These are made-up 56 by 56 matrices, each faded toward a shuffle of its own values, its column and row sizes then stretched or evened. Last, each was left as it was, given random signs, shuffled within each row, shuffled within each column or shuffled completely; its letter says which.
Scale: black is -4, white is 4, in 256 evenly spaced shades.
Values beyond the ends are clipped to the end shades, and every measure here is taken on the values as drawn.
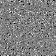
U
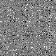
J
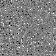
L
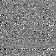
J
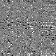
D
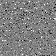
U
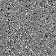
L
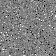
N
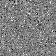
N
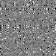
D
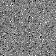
L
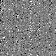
L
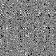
D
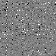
D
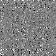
J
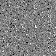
L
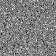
N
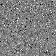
N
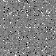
J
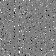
L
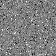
N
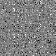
D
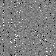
L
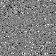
U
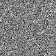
L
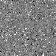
U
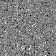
L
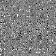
J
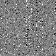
L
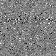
U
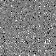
J
